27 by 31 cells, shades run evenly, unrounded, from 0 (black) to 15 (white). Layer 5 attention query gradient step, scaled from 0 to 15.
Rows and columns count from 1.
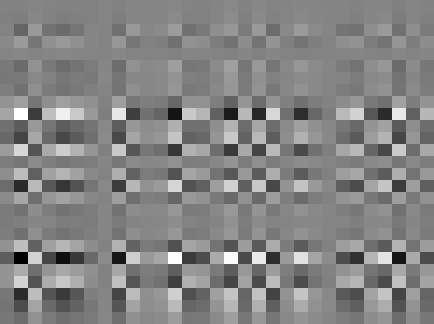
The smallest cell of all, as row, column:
22, 2
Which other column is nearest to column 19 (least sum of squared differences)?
28
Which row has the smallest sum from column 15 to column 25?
10
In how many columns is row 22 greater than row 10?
16
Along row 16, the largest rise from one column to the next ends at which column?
3
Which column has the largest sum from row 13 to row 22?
17
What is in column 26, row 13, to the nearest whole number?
11
